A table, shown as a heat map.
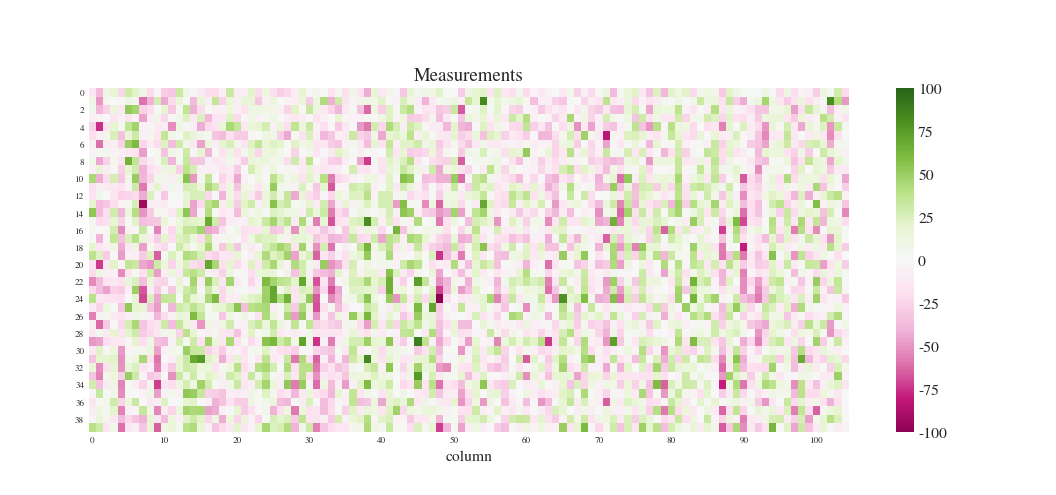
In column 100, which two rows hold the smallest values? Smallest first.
37, 16
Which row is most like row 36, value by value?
5
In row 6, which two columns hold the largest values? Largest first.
6, 5
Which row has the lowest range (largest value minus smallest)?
0
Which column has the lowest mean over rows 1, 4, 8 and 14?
1
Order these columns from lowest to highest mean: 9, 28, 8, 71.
9, 71, 28, 8
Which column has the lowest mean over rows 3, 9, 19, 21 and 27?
48
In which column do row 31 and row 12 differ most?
60
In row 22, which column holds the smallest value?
31
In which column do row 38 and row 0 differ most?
38
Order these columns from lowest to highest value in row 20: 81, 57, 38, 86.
57, 38, 86, 81
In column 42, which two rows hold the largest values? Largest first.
16, 37
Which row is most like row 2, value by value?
8
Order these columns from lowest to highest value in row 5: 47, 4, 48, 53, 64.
4, 64, 48, 47, 53
